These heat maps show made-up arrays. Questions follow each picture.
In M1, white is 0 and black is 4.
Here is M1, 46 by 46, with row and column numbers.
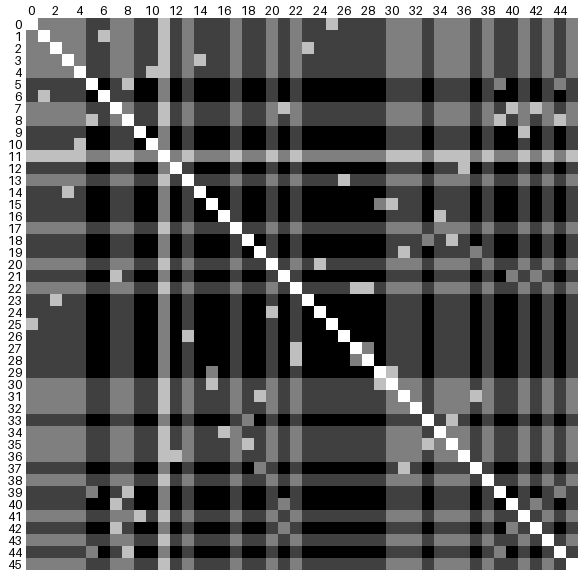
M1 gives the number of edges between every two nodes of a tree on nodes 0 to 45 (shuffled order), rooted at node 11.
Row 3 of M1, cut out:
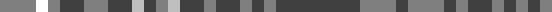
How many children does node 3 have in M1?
1
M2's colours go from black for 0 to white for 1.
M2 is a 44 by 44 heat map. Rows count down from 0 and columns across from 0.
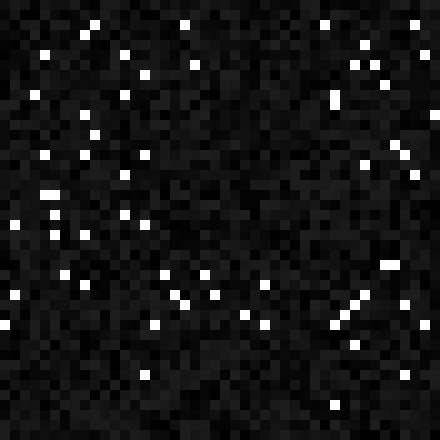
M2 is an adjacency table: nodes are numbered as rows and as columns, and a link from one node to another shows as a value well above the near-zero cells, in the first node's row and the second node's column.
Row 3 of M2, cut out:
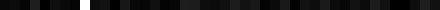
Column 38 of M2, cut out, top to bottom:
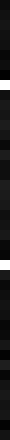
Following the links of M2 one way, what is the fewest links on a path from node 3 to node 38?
2
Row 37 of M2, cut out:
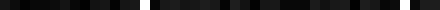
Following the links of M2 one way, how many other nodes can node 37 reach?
4
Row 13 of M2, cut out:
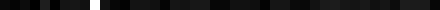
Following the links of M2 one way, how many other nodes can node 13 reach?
6
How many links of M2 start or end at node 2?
4
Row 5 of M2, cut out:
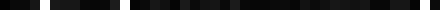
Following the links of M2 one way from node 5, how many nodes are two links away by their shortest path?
1
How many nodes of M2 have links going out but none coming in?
12
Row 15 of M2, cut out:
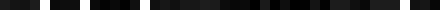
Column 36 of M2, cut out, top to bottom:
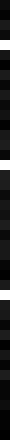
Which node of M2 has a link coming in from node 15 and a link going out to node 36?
node 4
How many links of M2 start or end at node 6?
4
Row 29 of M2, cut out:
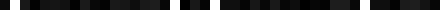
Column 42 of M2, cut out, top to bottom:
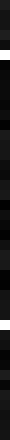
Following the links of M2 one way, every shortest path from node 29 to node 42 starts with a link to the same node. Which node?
node 21
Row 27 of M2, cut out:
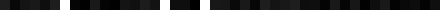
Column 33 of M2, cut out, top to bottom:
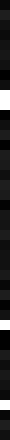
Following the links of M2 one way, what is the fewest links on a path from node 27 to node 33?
4
